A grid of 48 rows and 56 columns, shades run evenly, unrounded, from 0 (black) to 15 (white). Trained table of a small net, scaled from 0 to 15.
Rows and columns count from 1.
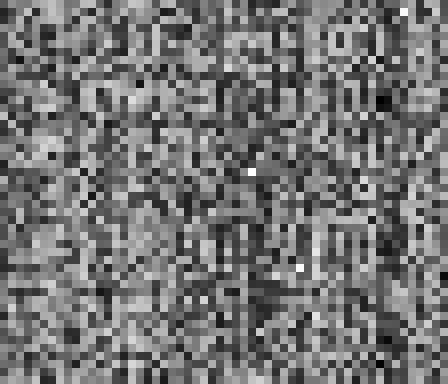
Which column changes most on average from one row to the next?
46
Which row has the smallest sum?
16
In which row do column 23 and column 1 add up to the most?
15
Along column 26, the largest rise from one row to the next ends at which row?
38
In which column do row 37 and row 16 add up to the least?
14
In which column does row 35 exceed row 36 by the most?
35
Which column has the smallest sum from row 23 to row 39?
33
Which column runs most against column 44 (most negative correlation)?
7
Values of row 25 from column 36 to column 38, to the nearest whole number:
11 6 11
